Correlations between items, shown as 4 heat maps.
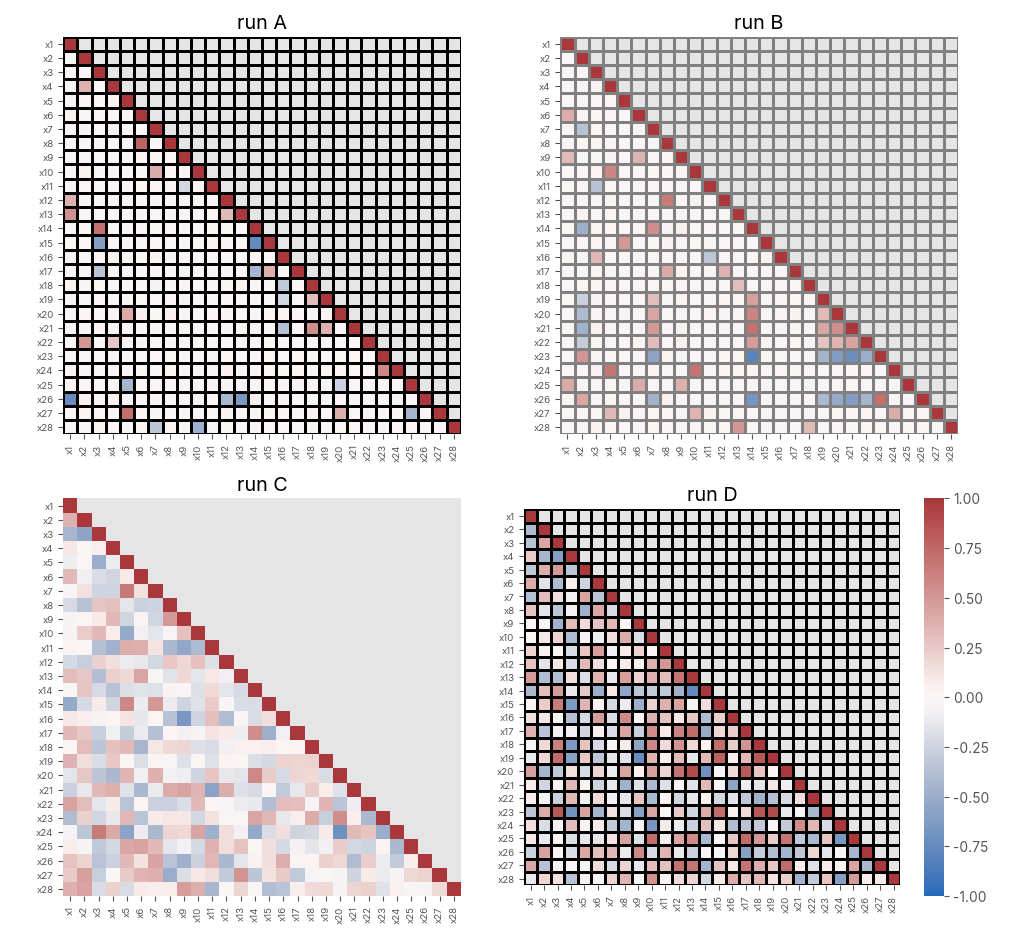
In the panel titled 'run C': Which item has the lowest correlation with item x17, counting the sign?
x15
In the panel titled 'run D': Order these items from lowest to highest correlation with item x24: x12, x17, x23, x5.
x17, x23, x12, x5
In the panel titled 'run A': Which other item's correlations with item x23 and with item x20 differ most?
x24
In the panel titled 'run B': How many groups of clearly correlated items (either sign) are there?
7
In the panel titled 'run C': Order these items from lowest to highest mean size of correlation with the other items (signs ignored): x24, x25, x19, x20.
x19, x25, x20, x24
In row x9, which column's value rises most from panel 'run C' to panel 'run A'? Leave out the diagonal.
x16
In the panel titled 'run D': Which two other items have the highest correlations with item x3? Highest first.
x23, x19
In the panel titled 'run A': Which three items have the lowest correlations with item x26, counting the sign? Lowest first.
x1, x13, x12
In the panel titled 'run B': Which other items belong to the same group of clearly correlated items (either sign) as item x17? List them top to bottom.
x8, x12
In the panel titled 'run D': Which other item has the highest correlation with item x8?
x16
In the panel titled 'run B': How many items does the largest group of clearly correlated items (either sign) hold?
9
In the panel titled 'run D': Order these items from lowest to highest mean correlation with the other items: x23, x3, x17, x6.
x6, x3, x23, x17
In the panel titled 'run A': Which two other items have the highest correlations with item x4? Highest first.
x2, x22
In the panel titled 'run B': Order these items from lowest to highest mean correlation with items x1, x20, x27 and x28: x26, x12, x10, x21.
x26, x12, x10, x21
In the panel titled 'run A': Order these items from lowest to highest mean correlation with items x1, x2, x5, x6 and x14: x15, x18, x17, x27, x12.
x15, x17, x18, x12, x27
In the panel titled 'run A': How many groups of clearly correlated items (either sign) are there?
9
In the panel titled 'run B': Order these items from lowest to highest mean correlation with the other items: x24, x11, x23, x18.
x23, x11, x18, x24
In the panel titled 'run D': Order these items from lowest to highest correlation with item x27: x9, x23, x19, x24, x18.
x9, x24, x23, x19, x18
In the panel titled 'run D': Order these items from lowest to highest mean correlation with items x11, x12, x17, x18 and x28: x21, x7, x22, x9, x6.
x22, x21, x9, x7, x6
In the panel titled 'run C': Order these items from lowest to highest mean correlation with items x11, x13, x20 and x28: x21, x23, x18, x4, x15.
x21, x4, x15, x18, x23
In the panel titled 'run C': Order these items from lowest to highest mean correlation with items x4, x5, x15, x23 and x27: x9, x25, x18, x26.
x9, x26, x25, x18
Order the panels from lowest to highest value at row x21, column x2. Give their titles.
run B, run D, run C, run A
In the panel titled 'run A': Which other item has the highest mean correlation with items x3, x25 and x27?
x14
